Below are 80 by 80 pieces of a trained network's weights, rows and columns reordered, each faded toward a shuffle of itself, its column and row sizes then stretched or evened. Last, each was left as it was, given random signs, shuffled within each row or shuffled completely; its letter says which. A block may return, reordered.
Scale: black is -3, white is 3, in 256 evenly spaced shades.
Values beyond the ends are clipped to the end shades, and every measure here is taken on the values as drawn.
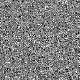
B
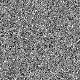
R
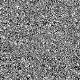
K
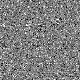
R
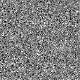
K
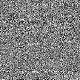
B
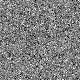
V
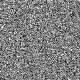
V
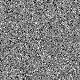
V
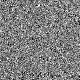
R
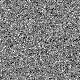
V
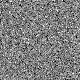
V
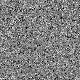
R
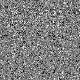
K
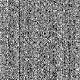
B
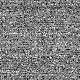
R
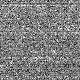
R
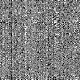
B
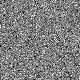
V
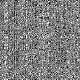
B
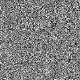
K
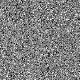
K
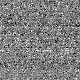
R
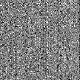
B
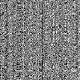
B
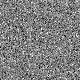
V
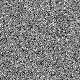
V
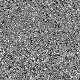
R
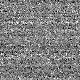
R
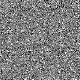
K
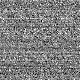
R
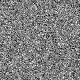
V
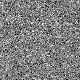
R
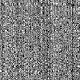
B
